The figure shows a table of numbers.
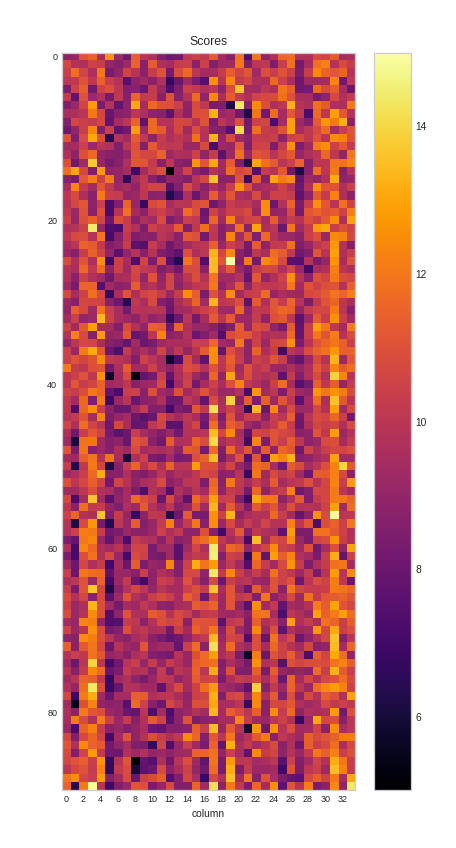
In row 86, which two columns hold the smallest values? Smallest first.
8, 5
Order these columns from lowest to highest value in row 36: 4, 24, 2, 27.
27, 24, 4, 2
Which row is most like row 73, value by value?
7
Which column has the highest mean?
31
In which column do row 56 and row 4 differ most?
20
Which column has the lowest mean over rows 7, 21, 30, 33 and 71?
21
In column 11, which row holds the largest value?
34
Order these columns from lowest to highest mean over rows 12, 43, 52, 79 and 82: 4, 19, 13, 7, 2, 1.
1, 7, 13, 4, 19, 2
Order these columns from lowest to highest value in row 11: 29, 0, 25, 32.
0, 25, 32, 29
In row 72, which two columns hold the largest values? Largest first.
17, 31
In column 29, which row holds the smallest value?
57
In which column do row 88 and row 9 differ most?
19
